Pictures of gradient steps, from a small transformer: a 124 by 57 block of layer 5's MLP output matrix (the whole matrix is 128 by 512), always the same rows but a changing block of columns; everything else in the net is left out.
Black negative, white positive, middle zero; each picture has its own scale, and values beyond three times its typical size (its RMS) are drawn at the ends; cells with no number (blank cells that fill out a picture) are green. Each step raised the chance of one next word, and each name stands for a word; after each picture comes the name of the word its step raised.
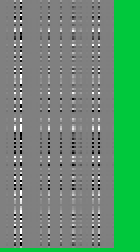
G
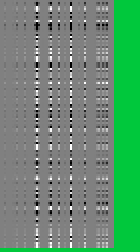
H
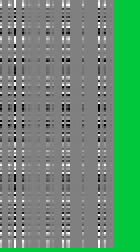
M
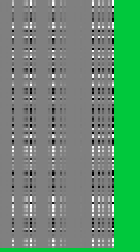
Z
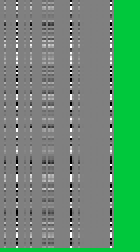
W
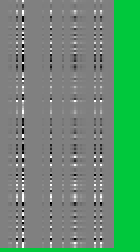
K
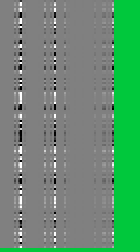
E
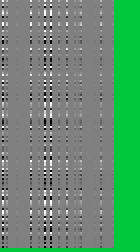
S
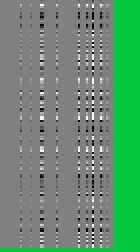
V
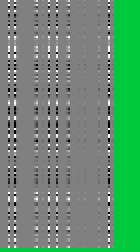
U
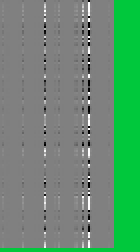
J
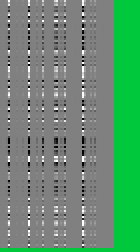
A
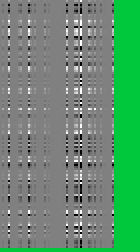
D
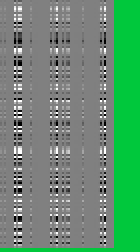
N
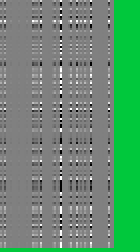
H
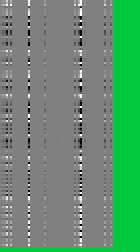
A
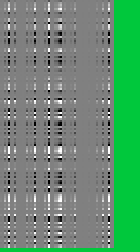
N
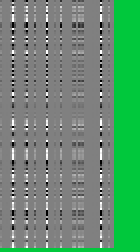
J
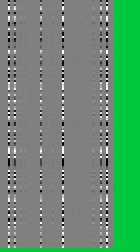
N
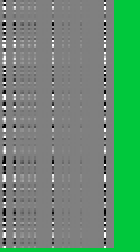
W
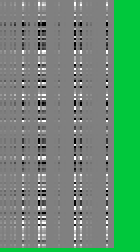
A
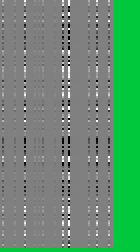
A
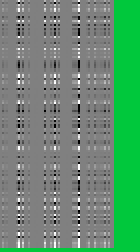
H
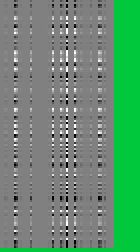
D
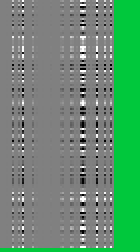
U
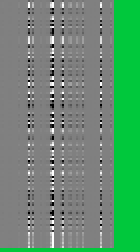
M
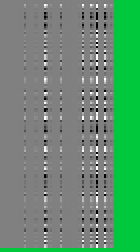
V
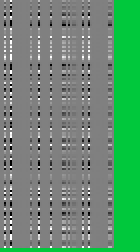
U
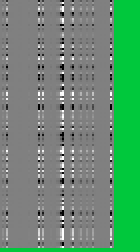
E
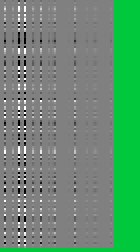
N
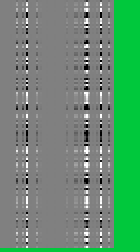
E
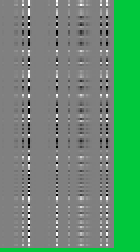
A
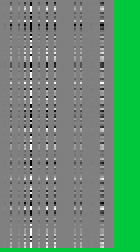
H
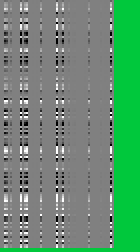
N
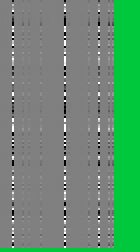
G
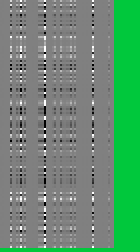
U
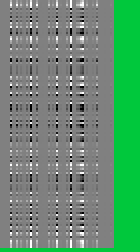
M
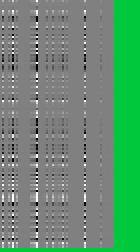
K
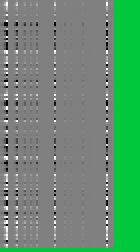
A
